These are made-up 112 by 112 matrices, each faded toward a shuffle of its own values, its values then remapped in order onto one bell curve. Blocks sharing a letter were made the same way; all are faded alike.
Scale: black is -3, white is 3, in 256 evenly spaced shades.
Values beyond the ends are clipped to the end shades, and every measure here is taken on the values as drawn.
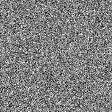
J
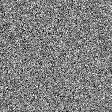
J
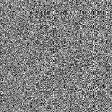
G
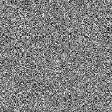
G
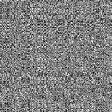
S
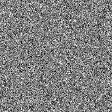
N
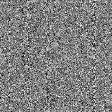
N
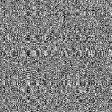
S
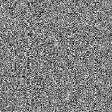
G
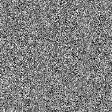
N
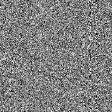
N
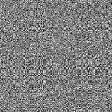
S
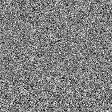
J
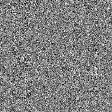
N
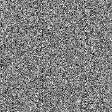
N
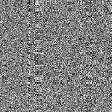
G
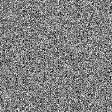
N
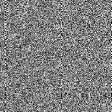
G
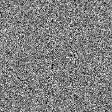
N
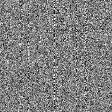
N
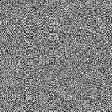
S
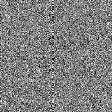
G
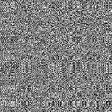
S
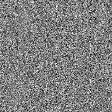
N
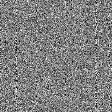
N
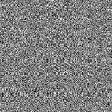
S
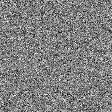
J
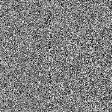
N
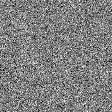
J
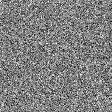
J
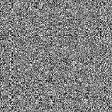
G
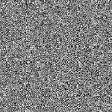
G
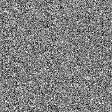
N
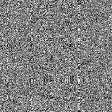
G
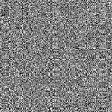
S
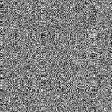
S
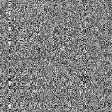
G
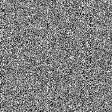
N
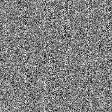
N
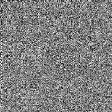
G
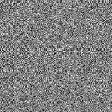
S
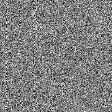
N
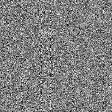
N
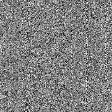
N
